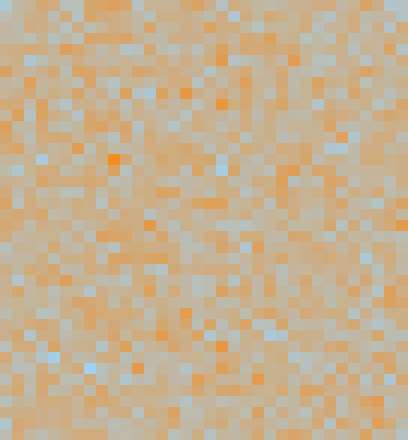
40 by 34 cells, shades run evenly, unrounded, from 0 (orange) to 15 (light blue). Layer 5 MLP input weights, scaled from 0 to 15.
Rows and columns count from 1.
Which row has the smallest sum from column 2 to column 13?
7
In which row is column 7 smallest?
14
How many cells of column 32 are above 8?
22
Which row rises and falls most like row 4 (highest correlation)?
2
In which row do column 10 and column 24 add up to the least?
15
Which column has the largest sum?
31
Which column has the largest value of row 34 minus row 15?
10
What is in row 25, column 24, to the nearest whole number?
11
